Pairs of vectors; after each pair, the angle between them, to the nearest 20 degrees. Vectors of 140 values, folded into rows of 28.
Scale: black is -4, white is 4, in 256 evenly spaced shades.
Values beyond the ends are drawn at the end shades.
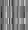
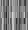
140 degrees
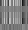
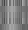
120 degrees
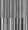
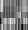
40 degrees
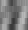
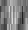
140 degrees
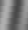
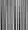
100 degrees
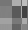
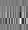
100 degrees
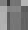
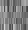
60 degrees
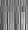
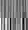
100 degrees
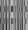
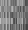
140 degrees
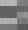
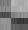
80 degrees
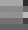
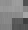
40 degrees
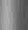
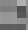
80 degrees
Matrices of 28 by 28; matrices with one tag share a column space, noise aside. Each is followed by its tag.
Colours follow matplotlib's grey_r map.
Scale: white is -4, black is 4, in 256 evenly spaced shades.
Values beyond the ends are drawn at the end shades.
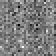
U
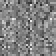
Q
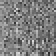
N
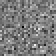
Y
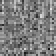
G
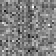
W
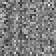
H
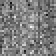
Y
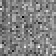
Y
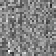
H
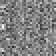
U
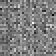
U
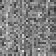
W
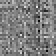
H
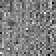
G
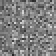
W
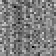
U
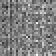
W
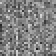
G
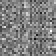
U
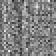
W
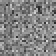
W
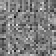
G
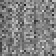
H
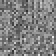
G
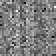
Q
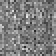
G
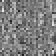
G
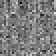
G
